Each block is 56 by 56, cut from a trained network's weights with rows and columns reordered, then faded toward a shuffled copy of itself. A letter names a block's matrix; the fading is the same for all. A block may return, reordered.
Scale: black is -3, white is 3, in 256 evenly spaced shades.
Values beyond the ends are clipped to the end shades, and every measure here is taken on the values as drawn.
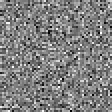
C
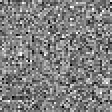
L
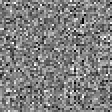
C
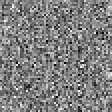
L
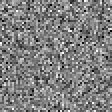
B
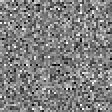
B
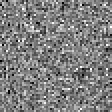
B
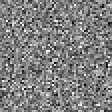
L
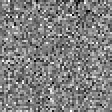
B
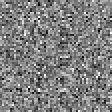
C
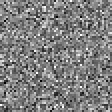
L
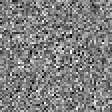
C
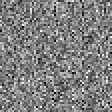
L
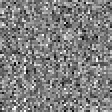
C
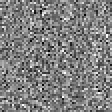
L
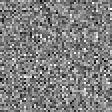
C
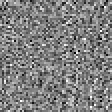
L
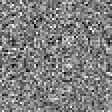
C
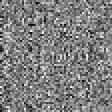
L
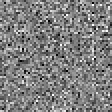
B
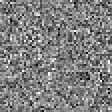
C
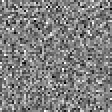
L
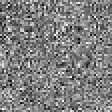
C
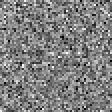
B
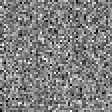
L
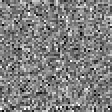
B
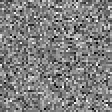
B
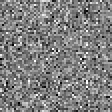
C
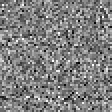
B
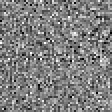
B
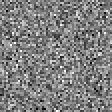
L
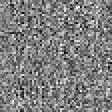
L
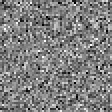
B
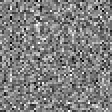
C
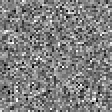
B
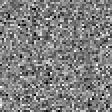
B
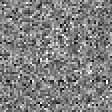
B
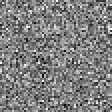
L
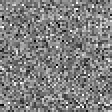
B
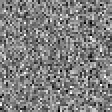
L
